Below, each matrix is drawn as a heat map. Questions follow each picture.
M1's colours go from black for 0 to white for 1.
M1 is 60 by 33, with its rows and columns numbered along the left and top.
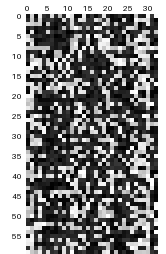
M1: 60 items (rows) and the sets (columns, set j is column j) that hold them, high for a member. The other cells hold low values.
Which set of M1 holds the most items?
30
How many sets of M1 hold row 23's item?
11
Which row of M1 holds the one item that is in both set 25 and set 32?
47
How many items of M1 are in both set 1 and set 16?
3
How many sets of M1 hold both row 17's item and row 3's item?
6
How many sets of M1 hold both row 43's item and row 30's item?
1
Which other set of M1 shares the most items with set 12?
18
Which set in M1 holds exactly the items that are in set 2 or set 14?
3
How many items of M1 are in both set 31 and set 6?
0
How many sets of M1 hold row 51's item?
6
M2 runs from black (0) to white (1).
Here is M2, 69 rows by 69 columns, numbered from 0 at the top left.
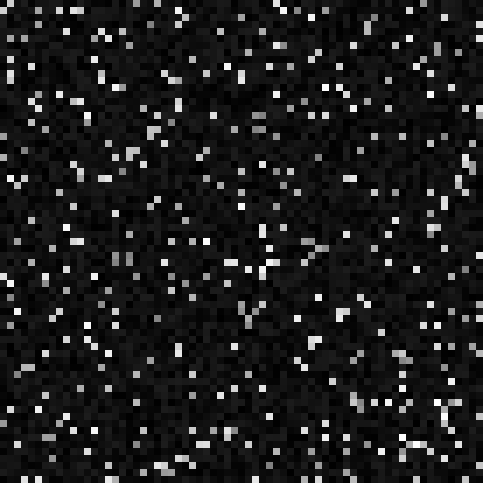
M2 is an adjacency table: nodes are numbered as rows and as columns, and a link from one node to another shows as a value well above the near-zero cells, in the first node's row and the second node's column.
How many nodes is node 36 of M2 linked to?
4
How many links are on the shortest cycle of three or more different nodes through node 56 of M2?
3
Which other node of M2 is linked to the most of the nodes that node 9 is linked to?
node 37
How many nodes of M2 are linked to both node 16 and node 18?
3
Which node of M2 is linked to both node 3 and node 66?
node 68
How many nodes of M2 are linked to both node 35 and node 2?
2
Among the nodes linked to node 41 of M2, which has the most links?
node 15
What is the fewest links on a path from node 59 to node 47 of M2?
6
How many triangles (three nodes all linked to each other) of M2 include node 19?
2
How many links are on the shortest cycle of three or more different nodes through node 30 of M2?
5
